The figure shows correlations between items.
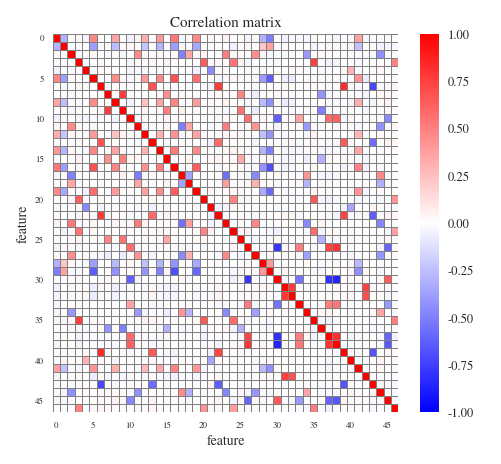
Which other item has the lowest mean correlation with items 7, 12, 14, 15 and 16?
29
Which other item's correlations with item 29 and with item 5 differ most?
16
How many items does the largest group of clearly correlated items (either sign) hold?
11
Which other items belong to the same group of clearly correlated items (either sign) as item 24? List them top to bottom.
3, 20, 35, 46
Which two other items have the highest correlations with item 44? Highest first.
17, 34
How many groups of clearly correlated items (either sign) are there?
8
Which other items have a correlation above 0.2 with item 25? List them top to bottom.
7, 9, 15
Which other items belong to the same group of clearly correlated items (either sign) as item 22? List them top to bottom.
6, 13, 39, 43
